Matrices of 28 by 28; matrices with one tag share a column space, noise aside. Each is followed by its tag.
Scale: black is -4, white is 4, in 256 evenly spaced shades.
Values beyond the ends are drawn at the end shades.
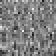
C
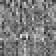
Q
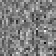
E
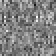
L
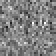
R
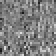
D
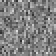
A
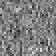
E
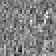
E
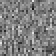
E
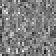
D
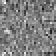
A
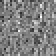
L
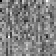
Q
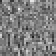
C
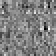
D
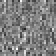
C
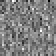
C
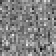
C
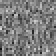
E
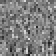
E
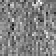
Q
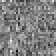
C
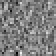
A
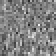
C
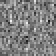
L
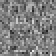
A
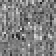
Q
